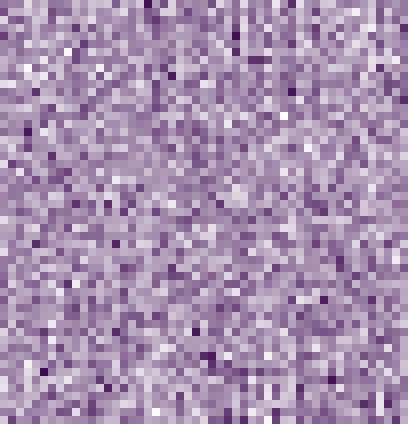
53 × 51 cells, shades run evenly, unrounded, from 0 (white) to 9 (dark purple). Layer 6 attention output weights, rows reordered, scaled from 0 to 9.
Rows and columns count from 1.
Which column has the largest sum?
28
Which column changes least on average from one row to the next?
19
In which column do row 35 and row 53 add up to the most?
31
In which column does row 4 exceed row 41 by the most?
51
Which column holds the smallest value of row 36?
10
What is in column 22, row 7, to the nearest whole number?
4
